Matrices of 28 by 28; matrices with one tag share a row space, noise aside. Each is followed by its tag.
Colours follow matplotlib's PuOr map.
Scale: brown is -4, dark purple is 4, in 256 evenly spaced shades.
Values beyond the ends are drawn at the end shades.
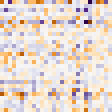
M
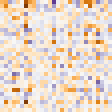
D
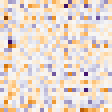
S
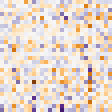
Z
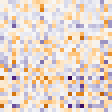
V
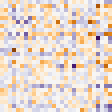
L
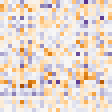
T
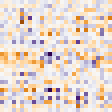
T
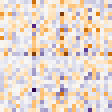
Z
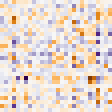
L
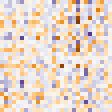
M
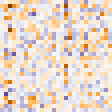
S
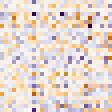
Z
